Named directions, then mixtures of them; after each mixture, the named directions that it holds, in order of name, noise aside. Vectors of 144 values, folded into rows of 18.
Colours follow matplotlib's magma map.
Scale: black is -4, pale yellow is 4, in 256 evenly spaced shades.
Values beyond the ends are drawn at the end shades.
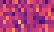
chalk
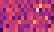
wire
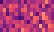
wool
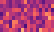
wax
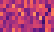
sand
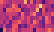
sand, wax, wire.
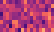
wax, wool.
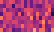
sand.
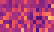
wax, wire.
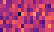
sand, wax, wool.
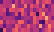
sand, wool.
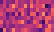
sand, wool.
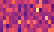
chalk, wire.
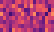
sand.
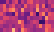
chalk, sand, wool.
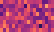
sand, wax, wool.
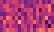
chalk, sand, wire.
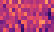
chalk, wax, wire.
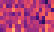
chalk, sand, wax.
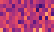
sand, wax, wire.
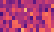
wax, wool.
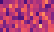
wool.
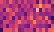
wire.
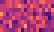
wax.
